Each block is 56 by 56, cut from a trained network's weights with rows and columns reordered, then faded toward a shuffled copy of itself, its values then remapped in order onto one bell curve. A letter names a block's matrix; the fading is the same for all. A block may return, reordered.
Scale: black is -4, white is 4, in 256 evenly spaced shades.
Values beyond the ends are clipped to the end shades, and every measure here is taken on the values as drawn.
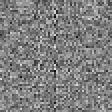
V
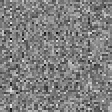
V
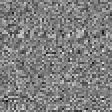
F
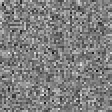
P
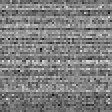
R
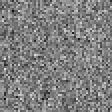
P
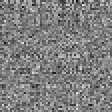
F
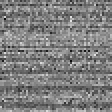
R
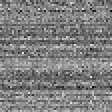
R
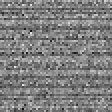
R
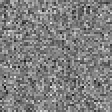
P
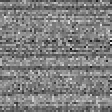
R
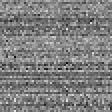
R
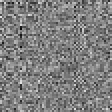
V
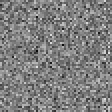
F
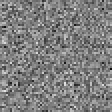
F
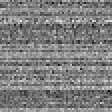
R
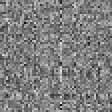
V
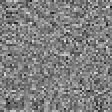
F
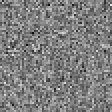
P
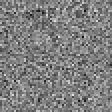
P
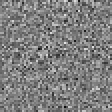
F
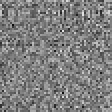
F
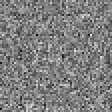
P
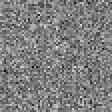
P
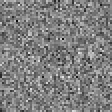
P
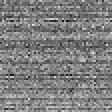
R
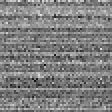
R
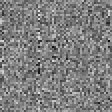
V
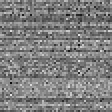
R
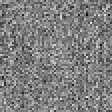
P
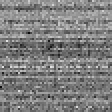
R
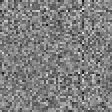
V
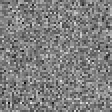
P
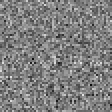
P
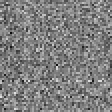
P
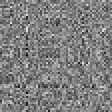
V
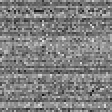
R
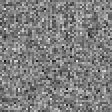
P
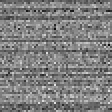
R
